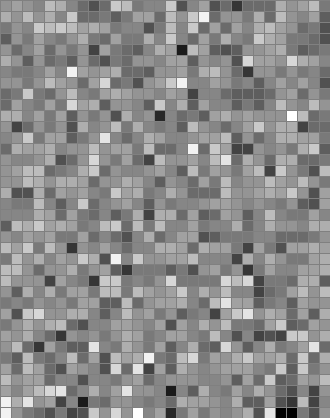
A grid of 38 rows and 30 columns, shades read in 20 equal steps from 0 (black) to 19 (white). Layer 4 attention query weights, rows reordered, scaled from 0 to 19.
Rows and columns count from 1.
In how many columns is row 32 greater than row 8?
12
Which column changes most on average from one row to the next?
11
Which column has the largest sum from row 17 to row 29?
21
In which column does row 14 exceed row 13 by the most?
18
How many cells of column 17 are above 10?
19
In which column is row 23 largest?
3
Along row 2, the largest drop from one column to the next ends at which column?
20
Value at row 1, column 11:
15
